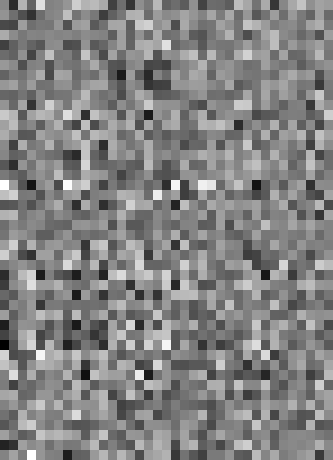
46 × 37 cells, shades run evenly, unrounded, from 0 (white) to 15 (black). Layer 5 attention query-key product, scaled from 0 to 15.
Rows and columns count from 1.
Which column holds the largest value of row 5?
1
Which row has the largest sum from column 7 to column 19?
30
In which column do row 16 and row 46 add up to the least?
4
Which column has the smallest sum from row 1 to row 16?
10
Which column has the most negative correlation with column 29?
8
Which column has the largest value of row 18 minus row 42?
9
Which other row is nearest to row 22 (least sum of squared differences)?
24
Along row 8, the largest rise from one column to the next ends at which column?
6
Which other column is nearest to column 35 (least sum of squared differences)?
29
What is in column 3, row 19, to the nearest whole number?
10
